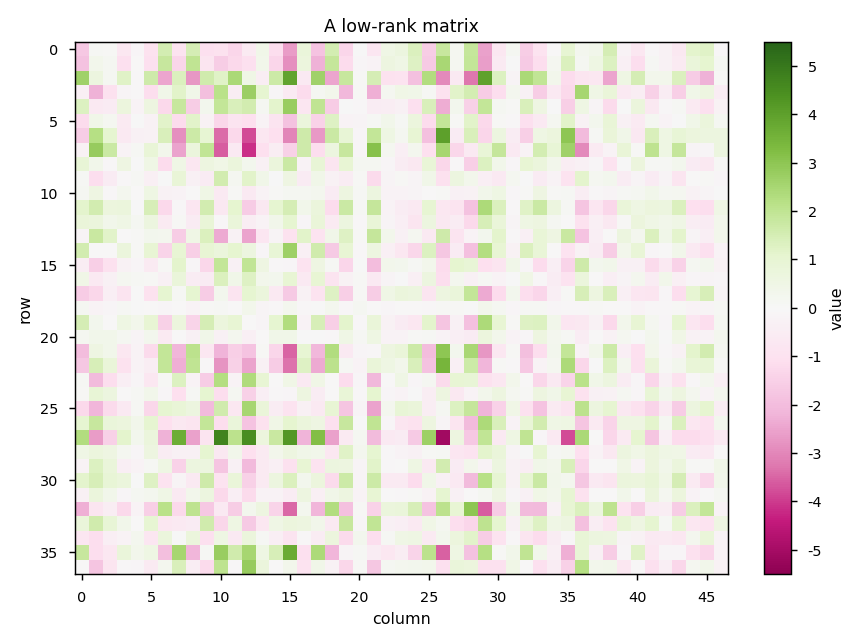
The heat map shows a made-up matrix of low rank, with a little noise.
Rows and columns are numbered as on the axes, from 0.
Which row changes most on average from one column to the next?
27
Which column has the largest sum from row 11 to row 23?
30
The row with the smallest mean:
32
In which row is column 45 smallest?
2
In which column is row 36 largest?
12
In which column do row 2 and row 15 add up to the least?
26
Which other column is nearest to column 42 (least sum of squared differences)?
46
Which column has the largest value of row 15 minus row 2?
28
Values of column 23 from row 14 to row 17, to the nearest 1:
-1 0 0 1
